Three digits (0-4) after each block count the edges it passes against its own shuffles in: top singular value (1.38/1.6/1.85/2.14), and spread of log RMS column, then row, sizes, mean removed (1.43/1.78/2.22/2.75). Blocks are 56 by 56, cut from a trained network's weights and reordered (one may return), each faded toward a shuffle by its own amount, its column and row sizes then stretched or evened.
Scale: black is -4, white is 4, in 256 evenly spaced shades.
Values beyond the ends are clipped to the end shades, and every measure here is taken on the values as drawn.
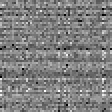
4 3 1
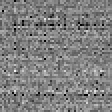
3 2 2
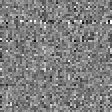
0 3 3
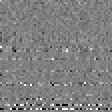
4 0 3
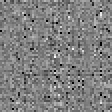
0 3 0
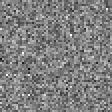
1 0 0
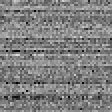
4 0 2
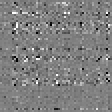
3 3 4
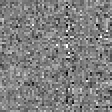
1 3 0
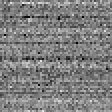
4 1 2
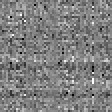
2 4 0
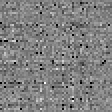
0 2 3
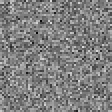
1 0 1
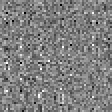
2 2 1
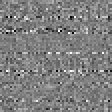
2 0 4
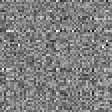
4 0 4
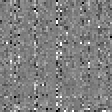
2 4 1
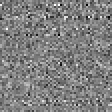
1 1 3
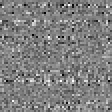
1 2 4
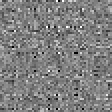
2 2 4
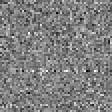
2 0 2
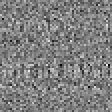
3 0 2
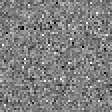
0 0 2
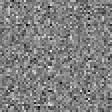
0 3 1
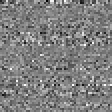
2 0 4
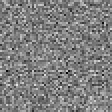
3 0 1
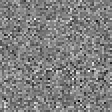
3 1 2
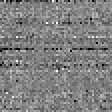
3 2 3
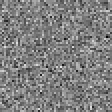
0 0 1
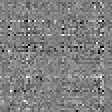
1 3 3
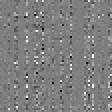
1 4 1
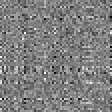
4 2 4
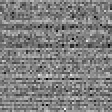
4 1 0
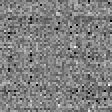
1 3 0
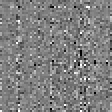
0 4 2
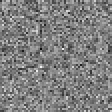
2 1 0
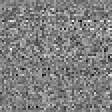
0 0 3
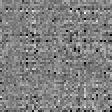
2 3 2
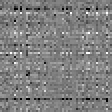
4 4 2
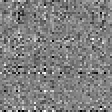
3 3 3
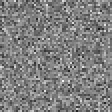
1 1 1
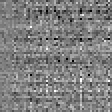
3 4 1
